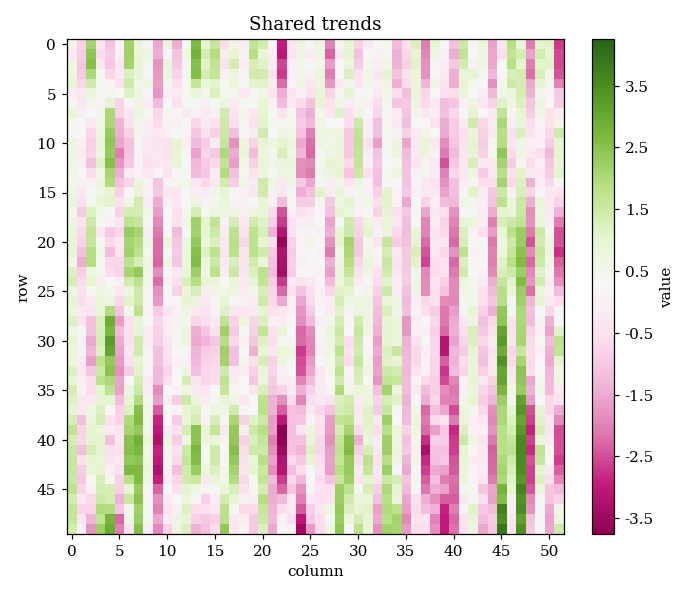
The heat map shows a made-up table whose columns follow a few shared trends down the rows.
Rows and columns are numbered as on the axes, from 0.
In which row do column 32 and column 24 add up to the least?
49
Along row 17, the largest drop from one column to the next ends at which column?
48
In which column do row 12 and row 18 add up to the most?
45
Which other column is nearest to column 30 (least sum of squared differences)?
16
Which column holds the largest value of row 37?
47
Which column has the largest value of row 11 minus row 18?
22
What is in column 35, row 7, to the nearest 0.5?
-1
